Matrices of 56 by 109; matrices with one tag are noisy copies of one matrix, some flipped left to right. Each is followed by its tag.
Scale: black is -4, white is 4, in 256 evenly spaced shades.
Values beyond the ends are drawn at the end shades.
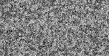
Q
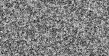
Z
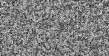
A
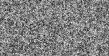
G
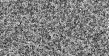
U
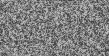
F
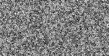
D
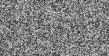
F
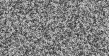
U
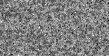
Q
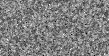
Z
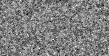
Z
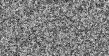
Z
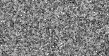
F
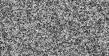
G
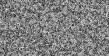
Q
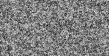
G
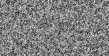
A
